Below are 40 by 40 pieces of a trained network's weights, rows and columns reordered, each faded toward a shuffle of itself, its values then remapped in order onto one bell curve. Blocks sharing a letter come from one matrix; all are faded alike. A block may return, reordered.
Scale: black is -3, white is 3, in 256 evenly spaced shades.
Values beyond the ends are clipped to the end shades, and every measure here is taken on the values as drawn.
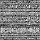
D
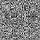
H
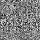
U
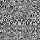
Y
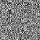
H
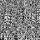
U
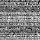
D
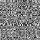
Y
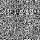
U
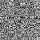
Y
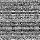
D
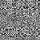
Y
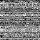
D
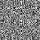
H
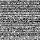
D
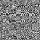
Y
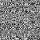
Y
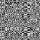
Y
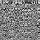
Y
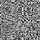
H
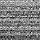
D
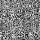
U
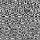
Y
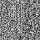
U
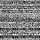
D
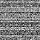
D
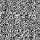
U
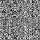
U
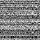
D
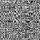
H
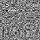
H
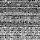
D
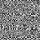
Y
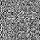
H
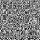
H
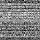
D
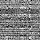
D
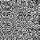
H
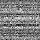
D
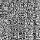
U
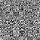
Y
